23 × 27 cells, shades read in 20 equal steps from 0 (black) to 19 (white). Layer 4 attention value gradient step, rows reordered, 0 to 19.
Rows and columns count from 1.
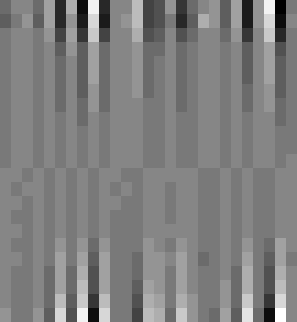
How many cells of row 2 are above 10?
11
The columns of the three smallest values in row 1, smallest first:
26, 8, 23
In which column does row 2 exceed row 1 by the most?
19
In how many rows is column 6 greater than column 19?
11
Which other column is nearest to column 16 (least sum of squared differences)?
2
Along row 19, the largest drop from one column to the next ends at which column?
9
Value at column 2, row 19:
10
